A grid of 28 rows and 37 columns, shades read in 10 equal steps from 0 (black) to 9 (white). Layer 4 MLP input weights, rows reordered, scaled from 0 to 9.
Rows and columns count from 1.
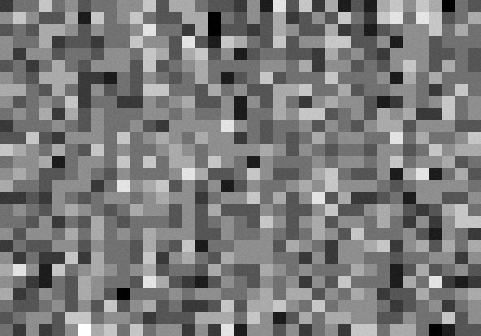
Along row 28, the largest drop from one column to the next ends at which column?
19
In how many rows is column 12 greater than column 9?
20
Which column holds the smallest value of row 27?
22
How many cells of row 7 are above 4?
11
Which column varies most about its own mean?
31
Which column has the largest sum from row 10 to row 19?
25
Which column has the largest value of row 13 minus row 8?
34
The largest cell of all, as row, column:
28, 7
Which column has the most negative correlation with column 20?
12
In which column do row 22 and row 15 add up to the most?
15
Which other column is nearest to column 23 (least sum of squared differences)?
29
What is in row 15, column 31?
1
